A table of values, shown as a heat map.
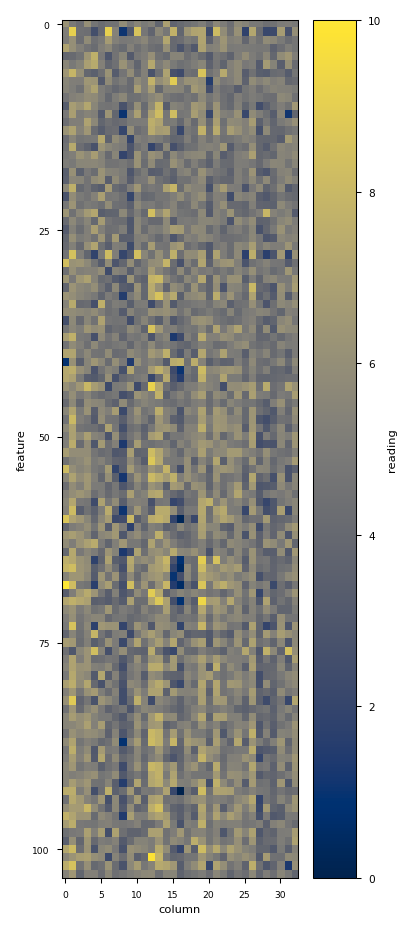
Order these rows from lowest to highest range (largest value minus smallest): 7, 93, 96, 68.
96, 7, 93, 68
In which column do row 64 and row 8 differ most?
8
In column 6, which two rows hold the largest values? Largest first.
1, 28
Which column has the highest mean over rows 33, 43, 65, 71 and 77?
19
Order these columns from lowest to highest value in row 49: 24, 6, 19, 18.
18, 24, 6, 19
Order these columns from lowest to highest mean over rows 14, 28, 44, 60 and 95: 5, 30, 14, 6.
30, 6, 14, 5
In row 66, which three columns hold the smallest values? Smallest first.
16, 15, 8
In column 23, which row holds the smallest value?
21
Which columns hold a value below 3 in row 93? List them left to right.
4, 15, 16
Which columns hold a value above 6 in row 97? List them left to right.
0, 1, 14, 19
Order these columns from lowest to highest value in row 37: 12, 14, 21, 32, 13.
14, 32, 13, 21, 12
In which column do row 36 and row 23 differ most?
28
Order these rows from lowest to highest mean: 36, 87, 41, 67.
36, 41, 67, 87
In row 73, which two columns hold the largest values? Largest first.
1, 19
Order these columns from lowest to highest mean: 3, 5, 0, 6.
6, 5, 0, 3
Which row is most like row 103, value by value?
22
